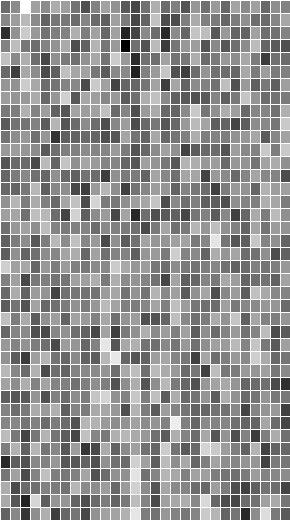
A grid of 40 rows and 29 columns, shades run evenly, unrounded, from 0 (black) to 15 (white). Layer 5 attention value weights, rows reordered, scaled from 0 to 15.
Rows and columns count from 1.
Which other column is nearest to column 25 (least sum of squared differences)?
7
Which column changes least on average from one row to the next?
25
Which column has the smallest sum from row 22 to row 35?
20
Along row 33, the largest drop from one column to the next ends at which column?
19
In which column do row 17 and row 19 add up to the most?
8
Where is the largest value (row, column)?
1, 3
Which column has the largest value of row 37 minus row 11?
14
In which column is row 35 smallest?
9
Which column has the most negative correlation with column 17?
10
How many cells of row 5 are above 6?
26
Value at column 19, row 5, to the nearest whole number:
7
